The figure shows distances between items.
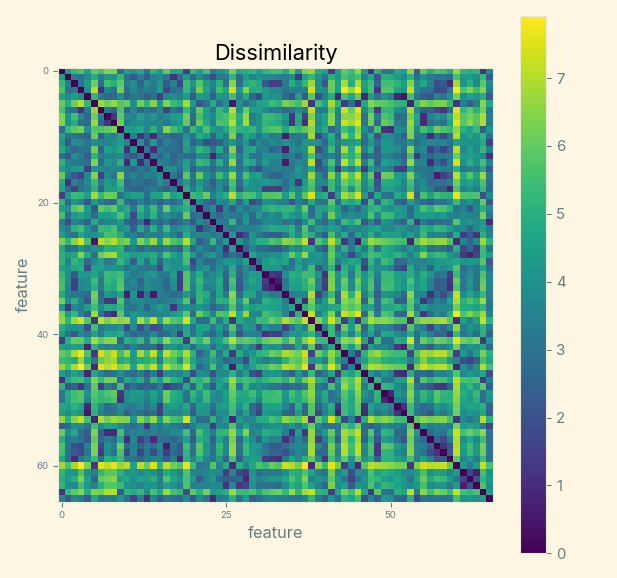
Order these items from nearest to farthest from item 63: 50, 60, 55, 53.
53, 60, 50, 55
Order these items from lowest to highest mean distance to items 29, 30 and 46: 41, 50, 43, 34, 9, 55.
55, 34, 50, 9, 43, 41
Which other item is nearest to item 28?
62
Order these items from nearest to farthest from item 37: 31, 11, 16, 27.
16, 11, 27, 31
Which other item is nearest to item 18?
59
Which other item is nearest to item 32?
33
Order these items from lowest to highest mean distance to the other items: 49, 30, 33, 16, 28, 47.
30, 33, 16, 28, 49, 47
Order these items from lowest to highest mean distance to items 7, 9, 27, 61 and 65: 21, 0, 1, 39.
39, 1, 21, 0
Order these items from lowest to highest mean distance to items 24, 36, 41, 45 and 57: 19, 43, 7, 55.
19, 43, 55, 7
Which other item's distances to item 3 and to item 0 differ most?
64
